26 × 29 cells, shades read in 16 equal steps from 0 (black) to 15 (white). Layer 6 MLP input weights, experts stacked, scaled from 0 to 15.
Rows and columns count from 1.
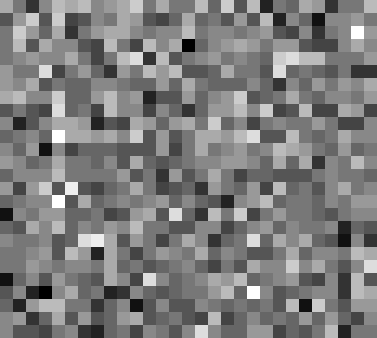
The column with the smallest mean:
8
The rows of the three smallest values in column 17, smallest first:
19, 21, 16
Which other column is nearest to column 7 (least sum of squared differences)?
24
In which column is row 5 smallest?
12
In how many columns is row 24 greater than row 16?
8
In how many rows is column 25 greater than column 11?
7
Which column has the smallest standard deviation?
26
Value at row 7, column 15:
10
